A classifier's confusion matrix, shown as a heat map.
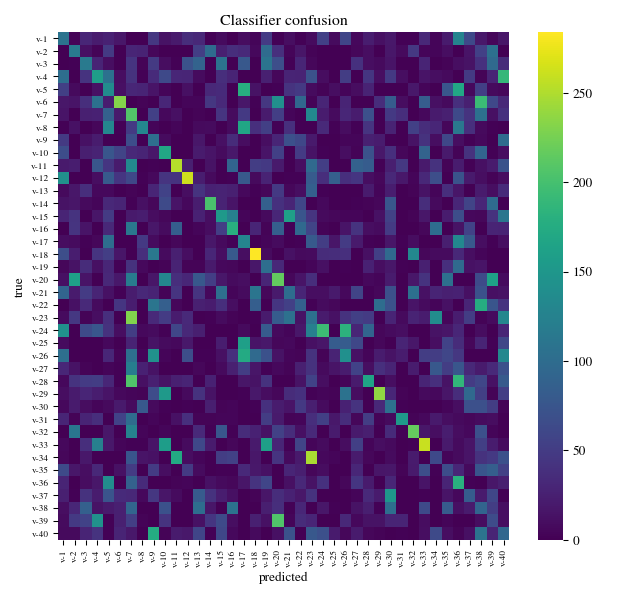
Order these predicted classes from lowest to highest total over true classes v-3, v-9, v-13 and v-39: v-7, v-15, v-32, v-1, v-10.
v-32, v-1, v-10, v-7, v-15
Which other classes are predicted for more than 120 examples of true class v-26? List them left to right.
v-9, v-17, v-40
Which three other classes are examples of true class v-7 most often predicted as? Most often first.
v-23, v-38, v-5
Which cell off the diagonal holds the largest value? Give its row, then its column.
v-34, v-23
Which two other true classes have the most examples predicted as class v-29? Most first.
v-22, v-18
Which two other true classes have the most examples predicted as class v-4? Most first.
v-39, v-33
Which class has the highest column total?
v-7
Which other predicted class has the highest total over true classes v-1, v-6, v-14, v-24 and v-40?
v-38
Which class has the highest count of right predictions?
v-18
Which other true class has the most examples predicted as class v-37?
v-29
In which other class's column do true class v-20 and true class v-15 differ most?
v-21
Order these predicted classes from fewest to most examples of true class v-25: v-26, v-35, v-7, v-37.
v-37, v-7, v-35, v-26
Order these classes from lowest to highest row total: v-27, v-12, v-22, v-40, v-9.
v-9, v-27, v-40, v-22, v-12
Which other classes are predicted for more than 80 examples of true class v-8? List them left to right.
v-5, v-17, v-36
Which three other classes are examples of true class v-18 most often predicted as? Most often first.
v-32, v-9, v-30
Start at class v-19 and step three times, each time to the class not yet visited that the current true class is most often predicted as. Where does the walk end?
v-17
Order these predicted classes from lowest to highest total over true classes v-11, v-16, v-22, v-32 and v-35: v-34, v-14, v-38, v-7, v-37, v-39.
v-14, v-37, v-34, v-39, v-38, v-7
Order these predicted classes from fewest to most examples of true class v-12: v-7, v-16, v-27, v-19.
v-16, v-19, v-27, v-7
